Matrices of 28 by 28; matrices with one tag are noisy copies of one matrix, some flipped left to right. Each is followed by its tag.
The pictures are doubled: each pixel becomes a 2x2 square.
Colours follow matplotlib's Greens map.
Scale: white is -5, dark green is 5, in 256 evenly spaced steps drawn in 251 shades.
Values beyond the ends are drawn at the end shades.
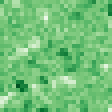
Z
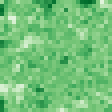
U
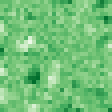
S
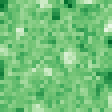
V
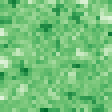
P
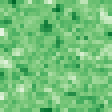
P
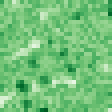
Z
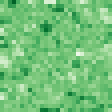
P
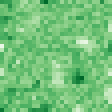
S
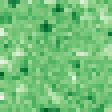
P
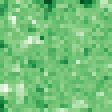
U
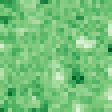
S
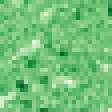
Z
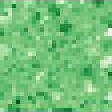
P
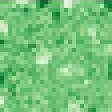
V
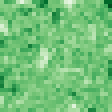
V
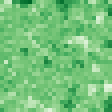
U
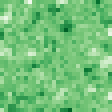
P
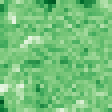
U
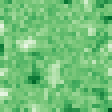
S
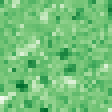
Z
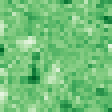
S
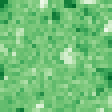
V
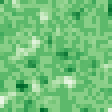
Z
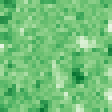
S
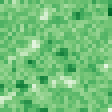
Z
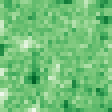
S
